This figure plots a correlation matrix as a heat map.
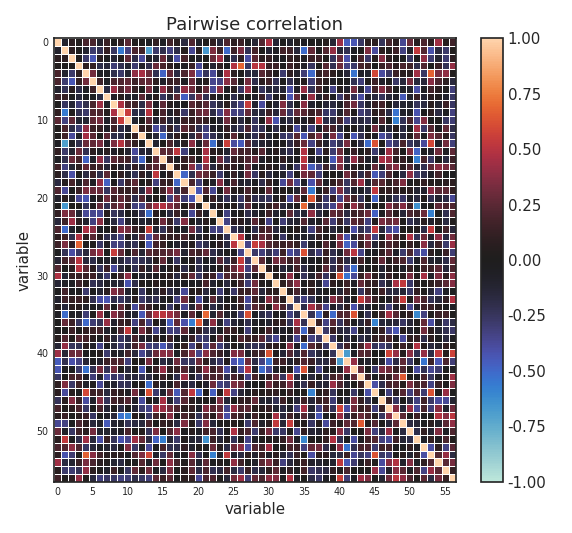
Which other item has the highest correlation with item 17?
14
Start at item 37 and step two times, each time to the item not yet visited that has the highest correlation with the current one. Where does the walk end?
9
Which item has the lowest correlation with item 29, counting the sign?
42
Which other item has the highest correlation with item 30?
40
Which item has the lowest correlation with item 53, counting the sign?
22
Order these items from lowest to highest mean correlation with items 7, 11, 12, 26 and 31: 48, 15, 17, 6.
15, 6, 17, 48
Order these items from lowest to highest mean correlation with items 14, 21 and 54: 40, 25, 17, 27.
27, 25, 17, 40
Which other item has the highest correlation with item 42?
35
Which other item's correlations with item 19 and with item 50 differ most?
45
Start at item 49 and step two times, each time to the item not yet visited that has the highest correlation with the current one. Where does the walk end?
33
